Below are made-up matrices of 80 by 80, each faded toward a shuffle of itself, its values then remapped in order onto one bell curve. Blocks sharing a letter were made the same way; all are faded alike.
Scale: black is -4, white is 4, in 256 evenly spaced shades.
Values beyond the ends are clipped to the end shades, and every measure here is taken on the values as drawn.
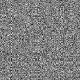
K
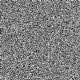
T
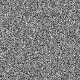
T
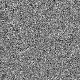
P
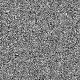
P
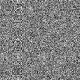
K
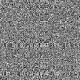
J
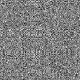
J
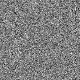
P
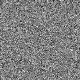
P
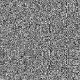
K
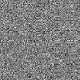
J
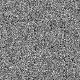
P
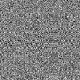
J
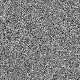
T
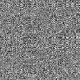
J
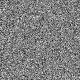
P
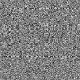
J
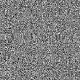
K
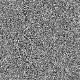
P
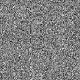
K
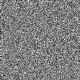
T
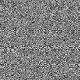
J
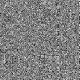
K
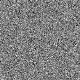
P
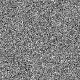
P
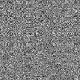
J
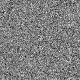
P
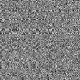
J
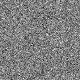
T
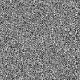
K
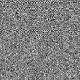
J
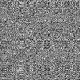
J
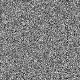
T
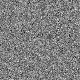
P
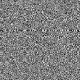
J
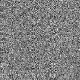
K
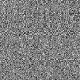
J
